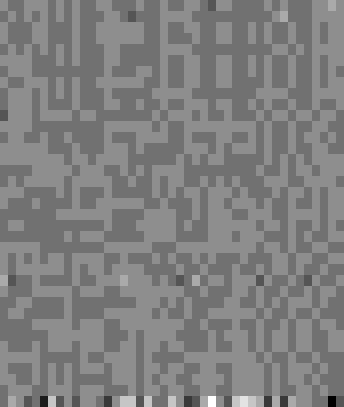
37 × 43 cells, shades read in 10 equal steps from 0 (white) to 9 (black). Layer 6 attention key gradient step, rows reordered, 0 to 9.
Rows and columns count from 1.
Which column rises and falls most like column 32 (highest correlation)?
37
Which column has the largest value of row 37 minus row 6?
42
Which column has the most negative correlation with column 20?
15
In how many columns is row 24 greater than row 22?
8
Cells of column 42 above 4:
13
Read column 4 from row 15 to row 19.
4 5 4 5 5
